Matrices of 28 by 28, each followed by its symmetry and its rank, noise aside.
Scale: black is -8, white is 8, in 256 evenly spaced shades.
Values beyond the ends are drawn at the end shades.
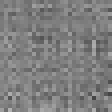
no symmetry, rank four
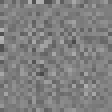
symmetric, rank four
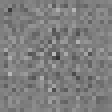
symmetric, rank four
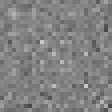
symmetric, rank six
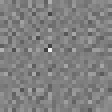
symmetric, rank four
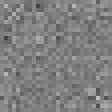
symmetric, rank four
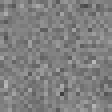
antisymmetric, rank six
